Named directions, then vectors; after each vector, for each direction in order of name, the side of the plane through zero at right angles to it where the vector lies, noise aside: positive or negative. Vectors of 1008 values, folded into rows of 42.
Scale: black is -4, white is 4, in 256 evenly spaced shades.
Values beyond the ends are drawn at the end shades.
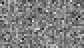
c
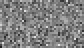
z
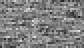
positive, positive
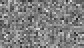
positive, negative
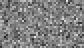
negative, positive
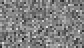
positive, positive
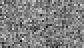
negative, negative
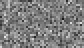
positive, negative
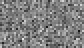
negative, negative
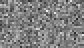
positive, negative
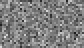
positive, negative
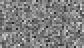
negative, negative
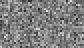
positive, negative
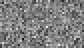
positive, positive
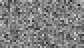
negative, positive
